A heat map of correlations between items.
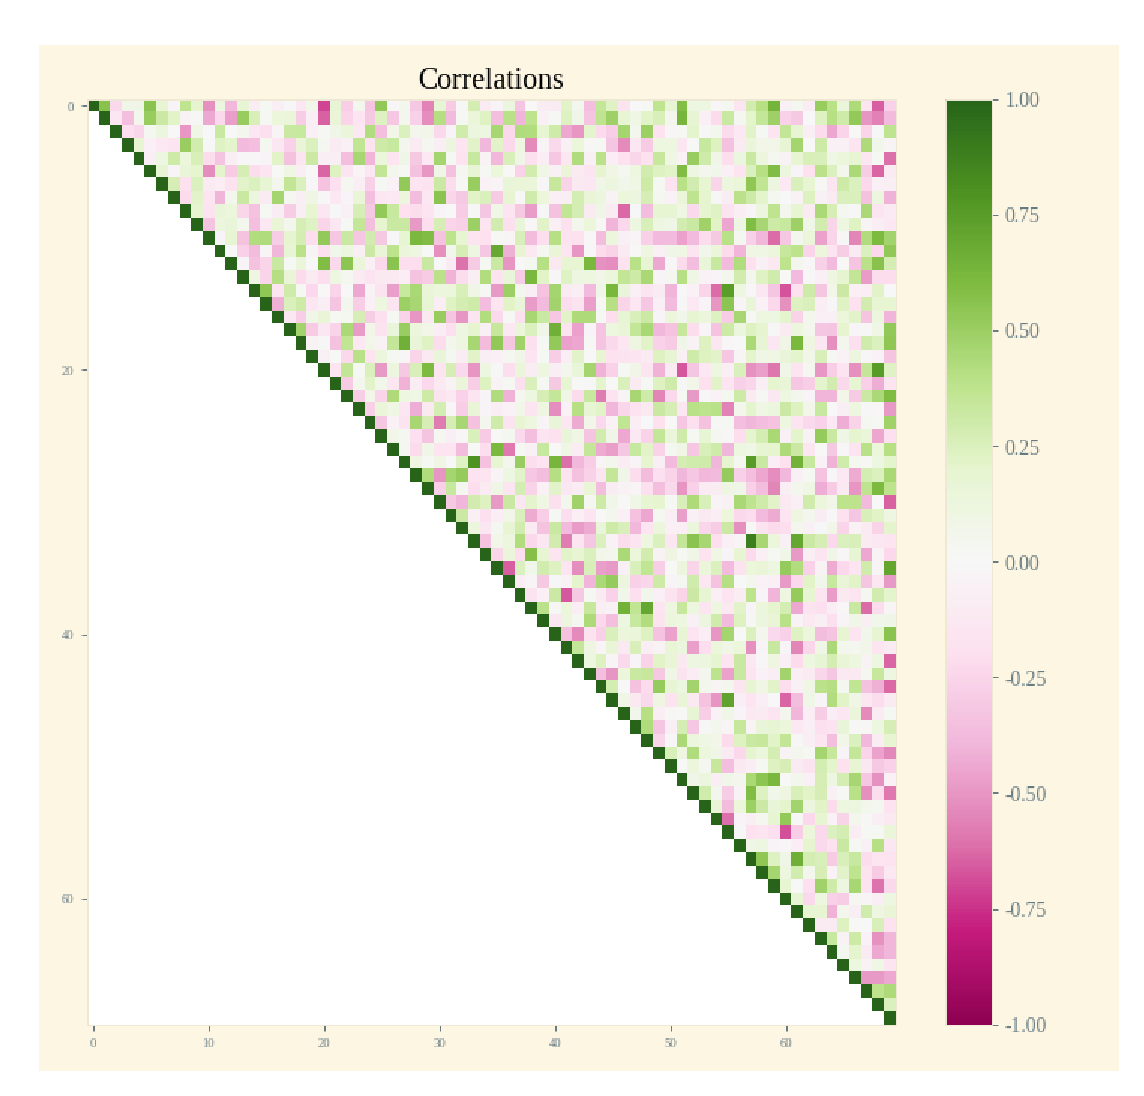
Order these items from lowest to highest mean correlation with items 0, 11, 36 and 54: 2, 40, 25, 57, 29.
29, 40, 2, 57, 25
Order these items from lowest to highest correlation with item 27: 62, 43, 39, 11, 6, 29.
43, 39, 29, 11, 62, 6
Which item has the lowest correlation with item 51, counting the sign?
20
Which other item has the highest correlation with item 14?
55
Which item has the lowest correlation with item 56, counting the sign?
32
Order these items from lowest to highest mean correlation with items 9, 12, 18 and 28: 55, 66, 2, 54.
66, 55, 54, 2
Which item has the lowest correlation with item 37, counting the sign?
41
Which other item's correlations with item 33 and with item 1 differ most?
61
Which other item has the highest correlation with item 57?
33
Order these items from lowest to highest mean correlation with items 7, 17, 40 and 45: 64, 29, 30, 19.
19, 64, 29, 30
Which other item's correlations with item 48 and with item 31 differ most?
38
